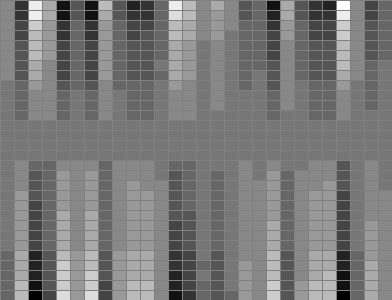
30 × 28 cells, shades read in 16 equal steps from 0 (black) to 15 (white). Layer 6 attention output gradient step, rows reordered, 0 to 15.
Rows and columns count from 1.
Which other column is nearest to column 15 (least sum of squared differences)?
17
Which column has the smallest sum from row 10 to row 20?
25
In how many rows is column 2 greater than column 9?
11
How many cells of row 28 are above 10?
4
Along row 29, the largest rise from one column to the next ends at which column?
5
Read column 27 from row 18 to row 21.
8 8 8 8
